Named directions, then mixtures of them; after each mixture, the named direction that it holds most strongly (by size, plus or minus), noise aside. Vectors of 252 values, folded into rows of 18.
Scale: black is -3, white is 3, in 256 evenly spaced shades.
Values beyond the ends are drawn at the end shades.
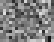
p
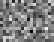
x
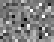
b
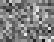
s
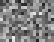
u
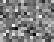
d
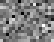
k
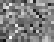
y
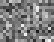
s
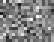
d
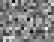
x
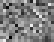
y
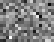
y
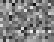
x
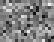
s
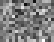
p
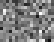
p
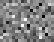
b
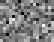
k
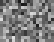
u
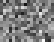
u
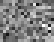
k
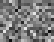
s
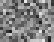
p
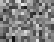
u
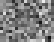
p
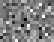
b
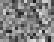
p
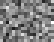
k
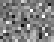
b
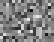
x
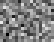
k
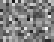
x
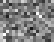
d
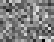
s
